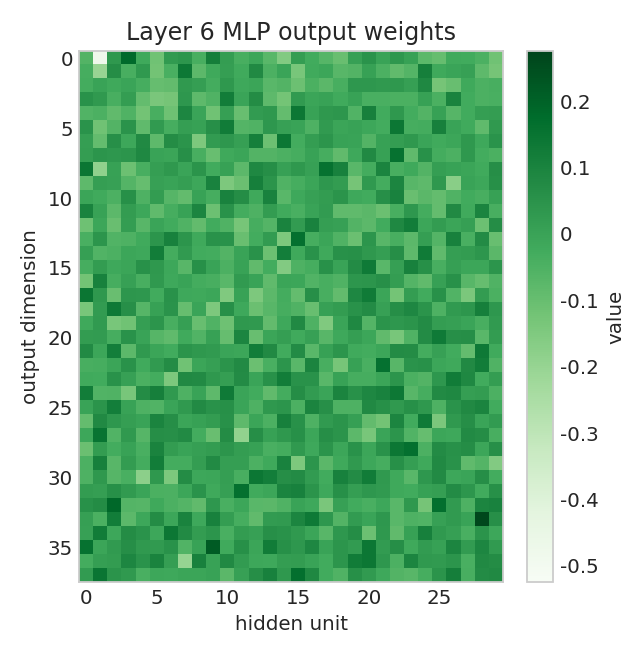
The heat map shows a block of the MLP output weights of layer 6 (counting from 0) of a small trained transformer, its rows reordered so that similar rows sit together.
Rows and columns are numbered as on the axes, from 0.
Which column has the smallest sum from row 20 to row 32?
4
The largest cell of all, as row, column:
33, 28
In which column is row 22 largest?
21
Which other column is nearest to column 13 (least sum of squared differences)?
8
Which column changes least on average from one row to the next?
27
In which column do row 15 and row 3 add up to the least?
14
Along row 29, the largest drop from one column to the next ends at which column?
15
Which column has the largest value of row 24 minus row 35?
10
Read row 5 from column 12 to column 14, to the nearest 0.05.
-0.05 0.05 0
